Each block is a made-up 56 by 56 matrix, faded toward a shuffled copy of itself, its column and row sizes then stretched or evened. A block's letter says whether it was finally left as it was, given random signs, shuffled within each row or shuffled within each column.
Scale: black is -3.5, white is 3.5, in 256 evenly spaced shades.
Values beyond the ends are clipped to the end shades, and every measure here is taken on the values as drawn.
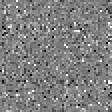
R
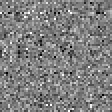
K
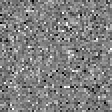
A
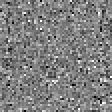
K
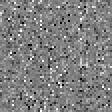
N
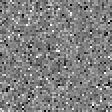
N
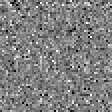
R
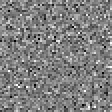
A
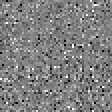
R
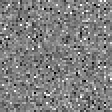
N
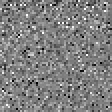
A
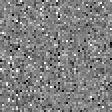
N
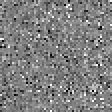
K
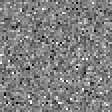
A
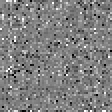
R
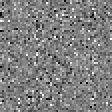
R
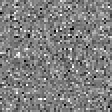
R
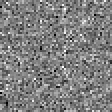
N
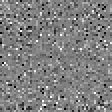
R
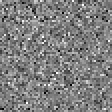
A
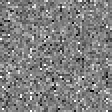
N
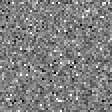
A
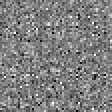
R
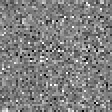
R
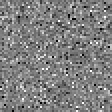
A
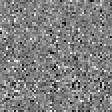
R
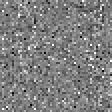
N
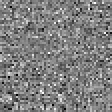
R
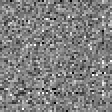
R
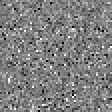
A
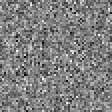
N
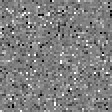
A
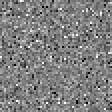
A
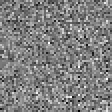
N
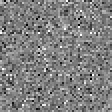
R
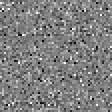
A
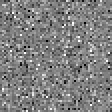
K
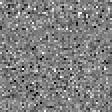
A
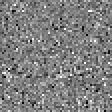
A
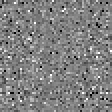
K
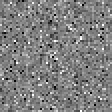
N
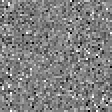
N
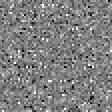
K
